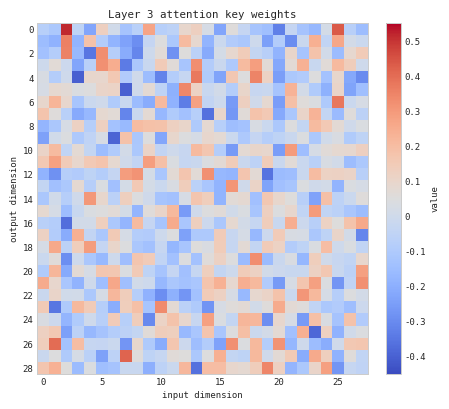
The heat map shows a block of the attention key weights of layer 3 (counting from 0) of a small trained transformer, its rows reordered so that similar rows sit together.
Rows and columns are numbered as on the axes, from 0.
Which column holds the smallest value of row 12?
19
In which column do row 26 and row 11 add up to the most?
1
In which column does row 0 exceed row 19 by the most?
2
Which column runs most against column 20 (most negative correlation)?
13
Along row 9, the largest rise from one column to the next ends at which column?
7
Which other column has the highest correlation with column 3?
20
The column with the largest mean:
18
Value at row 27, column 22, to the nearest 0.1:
-0.2
